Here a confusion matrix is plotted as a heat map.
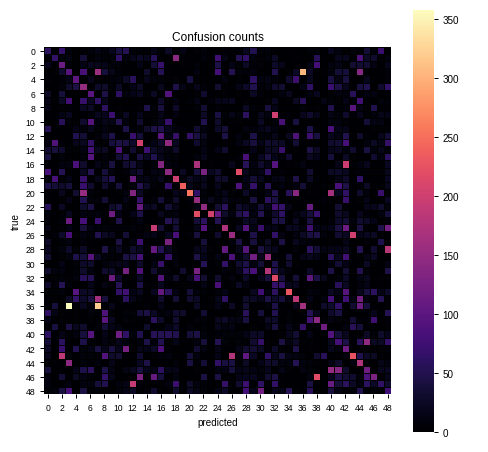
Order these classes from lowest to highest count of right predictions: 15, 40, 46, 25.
15, 40, 46, 25
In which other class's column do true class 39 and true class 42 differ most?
11
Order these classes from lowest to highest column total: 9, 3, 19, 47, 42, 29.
19, 47, 9, 29, 3, 42
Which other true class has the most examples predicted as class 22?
17
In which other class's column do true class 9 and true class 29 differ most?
32
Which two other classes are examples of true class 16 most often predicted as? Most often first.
42, 21
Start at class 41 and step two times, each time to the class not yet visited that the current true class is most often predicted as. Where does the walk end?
40
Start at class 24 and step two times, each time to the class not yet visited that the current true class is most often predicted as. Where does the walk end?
36
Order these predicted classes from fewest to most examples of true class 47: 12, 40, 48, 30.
48, 30, 40, 12
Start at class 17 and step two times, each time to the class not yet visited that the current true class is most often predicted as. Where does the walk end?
13
